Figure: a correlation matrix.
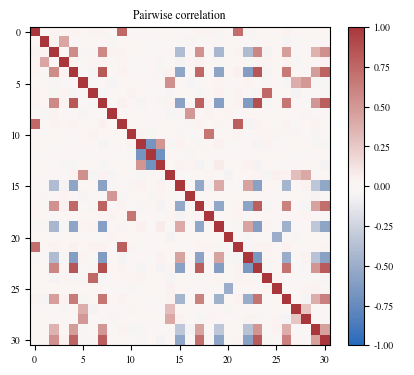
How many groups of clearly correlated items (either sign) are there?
9
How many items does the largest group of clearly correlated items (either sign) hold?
11
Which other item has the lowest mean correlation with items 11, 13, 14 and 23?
12
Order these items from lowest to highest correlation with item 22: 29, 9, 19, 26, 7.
7, 26, 29, 9, 19
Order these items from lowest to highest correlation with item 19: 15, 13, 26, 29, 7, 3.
7, 26, 29, 3, 13, 15
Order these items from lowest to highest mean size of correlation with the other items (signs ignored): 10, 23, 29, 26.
10, 29, 26, 23
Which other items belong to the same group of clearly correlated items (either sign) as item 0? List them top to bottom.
9, 21
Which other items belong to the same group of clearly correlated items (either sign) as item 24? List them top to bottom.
6
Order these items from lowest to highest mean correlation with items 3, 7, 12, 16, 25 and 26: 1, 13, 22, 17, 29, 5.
22, 13, 5, 1, 29, 17
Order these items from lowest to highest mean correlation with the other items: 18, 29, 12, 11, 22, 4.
22, 12, 11, 18, 29, 4
